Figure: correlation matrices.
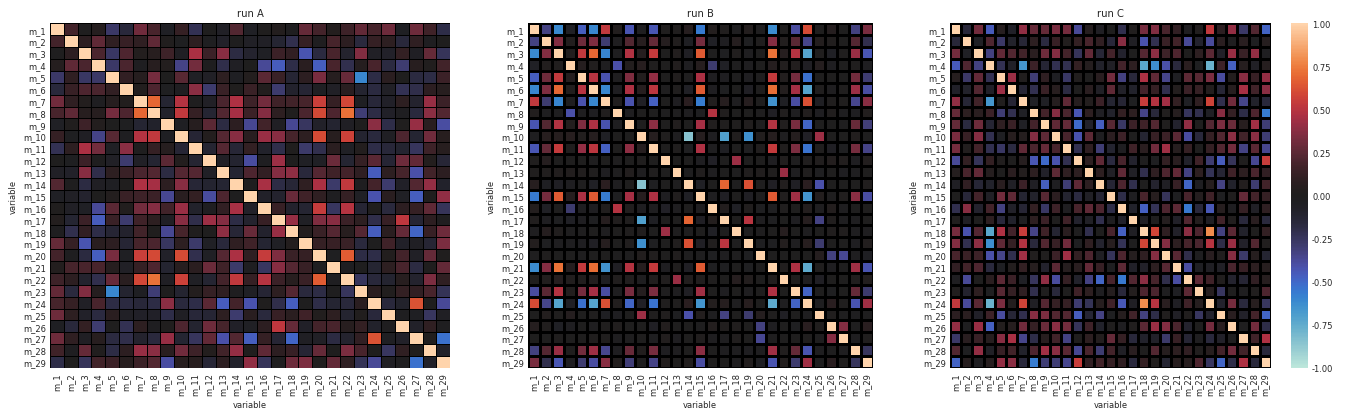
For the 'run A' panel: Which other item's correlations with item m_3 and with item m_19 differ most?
m_11
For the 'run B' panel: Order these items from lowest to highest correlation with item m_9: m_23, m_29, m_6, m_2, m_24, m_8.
m_24, m_29, m_8, m_2, m_23, m_6
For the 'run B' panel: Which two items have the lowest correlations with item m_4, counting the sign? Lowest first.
m_8, m_16
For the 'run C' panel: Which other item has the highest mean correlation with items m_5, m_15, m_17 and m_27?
m_6
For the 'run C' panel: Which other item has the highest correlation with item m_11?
m_20
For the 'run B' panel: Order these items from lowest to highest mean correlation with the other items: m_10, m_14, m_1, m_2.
m_1, m_10, m_14, m_2
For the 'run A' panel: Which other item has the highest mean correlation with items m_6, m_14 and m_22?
m_8
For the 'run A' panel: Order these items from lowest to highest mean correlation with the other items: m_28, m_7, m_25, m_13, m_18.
m_25, m_18, m_13, m_28, m_7
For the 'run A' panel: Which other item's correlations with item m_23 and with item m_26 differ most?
m_5
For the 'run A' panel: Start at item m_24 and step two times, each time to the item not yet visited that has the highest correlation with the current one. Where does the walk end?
m_9
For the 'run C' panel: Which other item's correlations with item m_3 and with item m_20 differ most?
m_5
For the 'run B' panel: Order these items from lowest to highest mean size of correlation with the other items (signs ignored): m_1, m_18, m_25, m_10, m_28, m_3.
m_18, m_25, m_10, m_28, m_1, m_3
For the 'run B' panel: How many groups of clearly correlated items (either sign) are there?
6
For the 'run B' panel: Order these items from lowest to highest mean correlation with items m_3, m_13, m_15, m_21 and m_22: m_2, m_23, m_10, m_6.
m_10, m_2, m_23, m_6
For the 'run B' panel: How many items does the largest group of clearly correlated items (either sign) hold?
14
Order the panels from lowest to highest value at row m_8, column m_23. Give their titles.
run A, run C, run B
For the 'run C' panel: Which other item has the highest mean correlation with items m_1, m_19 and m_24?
m_18
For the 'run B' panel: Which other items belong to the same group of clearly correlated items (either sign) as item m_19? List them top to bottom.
m_10, m_14, m_17, m_25
